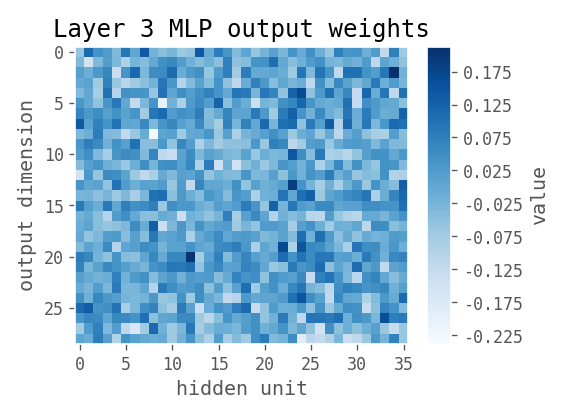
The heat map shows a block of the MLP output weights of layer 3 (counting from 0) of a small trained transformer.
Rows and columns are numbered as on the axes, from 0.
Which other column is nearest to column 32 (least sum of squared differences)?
15
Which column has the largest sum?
24
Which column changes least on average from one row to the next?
2
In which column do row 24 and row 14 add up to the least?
16
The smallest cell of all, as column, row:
8, 8
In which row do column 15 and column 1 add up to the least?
1
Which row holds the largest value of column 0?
7
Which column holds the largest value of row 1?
21
